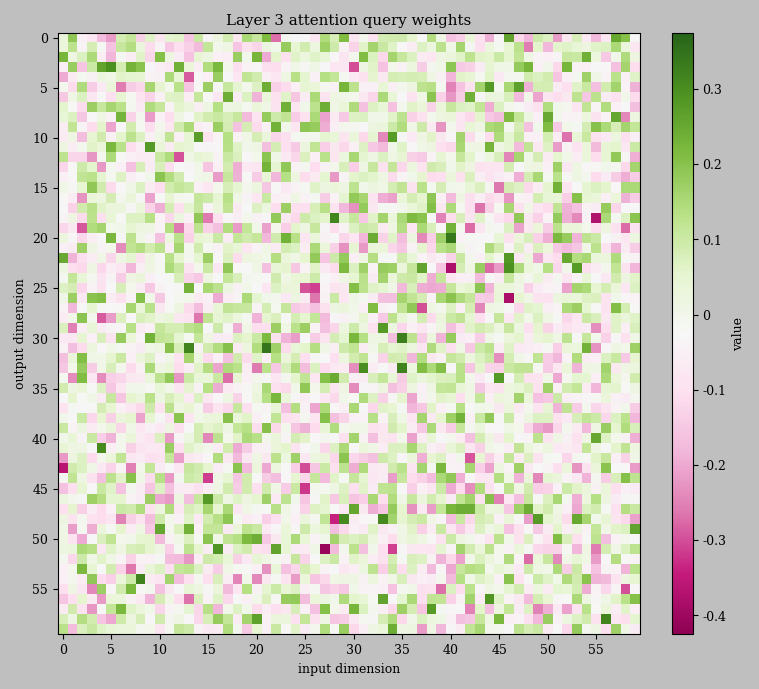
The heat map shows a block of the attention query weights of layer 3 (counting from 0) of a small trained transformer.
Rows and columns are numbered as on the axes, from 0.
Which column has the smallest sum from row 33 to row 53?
25
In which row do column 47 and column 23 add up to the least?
19
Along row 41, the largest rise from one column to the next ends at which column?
4
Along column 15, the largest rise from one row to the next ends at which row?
46
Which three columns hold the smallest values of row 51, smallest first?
27, 34, 55
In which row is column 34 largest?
10
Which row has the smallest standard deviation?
24
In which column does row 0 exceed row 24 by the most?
38
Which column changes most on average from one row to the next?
59
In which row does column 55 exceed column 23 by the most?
40
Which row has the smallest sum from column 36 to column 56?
44
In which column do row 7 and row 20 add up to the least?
31
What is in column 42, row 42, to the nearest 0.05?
-0.3
